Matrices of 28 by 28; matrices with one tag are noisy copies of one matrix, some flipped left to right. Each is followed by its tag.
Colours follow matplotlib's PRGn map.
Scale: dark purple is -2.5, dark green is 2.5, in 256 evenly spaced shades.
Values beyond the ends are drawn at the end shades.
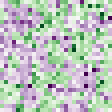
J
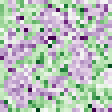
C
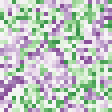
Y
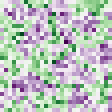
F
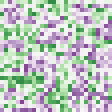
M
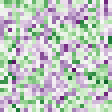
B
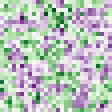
J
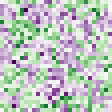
B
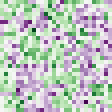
J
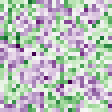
F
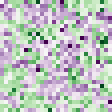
B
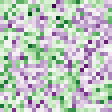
J
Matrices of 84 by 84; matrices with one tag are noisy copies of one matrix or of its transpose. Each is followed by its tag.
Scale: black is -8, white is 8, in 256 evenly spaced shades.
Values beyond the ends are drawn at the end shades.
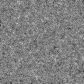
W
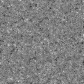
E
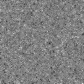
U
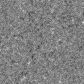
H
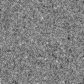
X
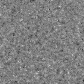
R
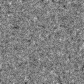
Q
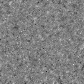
Q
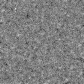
Q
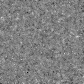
W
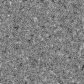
Q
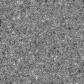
W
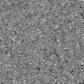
X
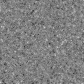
U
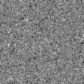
E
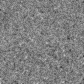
X
